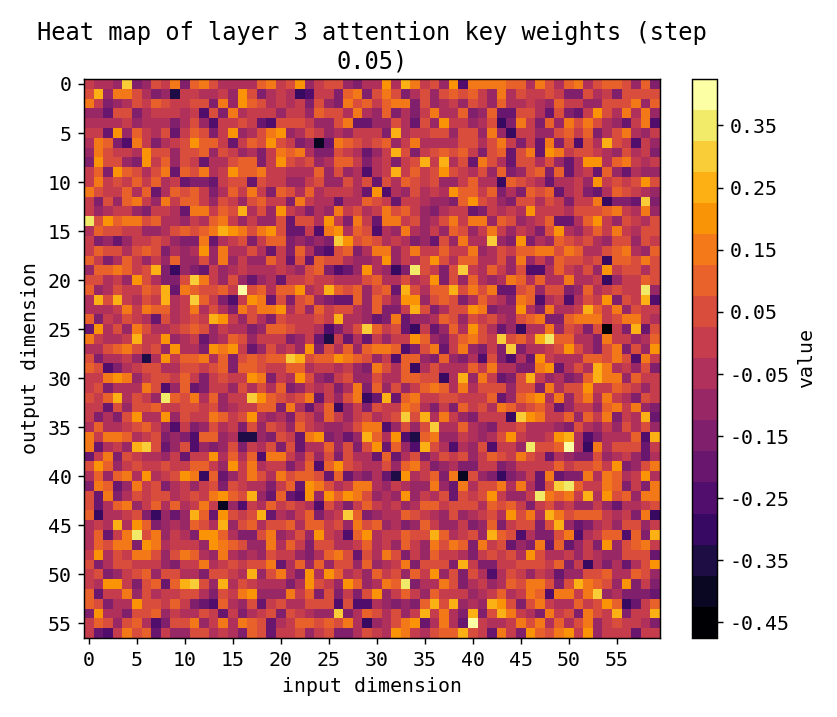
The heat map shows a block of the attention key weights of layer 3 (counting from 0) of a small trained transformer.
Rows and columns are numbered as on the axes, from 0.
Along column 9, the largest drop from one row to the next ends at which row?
1
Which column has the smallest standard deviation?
41
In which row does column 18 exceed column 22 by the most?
15
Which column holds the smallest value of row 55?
29
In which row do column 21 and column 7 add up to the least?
44
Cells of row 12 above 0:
20
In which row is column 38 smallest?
37
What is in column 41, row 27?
-0.15
